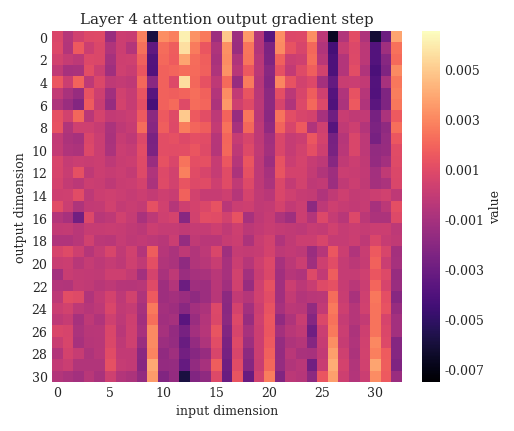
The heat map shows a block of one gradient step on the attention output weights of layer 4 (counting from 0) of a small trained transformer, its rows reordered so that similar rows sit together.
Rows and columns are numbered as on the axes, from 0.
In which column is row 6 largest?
16
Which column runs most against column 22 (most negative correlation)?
17
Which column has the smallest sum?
26
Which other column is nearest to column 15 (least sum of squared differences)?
5
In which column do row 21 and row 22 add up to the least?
12
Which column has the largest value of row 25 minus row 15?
30
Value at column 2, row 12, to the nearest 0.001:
0.001
